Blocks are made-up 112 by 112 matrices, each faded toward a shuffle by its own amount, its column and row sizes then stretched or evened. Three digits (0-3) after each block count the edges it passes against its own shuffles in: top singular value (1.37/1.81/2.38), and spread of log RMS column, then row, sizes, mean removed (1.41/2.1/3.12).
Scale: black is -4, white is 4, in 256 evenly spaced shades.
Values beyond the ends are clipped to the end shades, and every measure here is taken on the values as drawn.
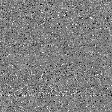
1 0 2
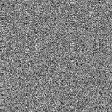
2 1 0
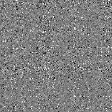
1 2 2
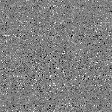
2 1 2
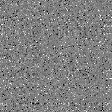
2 0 1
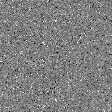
1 0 1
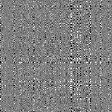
3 3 2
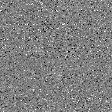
0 0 2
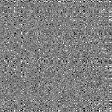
3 2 2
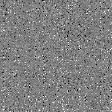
0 2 1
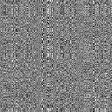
3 3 0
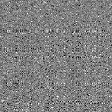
3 1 2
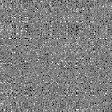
3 1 2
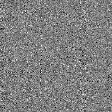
1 2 1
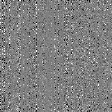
1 3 1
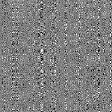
3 3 1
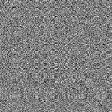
3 1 2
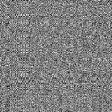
3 1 2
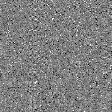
2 1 0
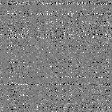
1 2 3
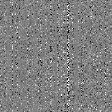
2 3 0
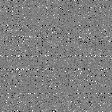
1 1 2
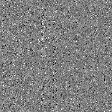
0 2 0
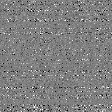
1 1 3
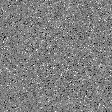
1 0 0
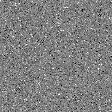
0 1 0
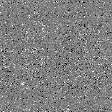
1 1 2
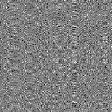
3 2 1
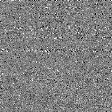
1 1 2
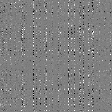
3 3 2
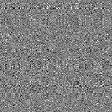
3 1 2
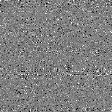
2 1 2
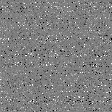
0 0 2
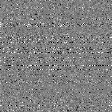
1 1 3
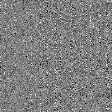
0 3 0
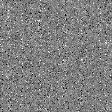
0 2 0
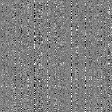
3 3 1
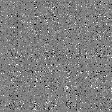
0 2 2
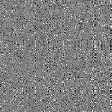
3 2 1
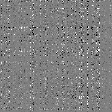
1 3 2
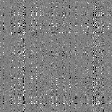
3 3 2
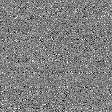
1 0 2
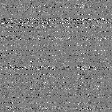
1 1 3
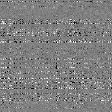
3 2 3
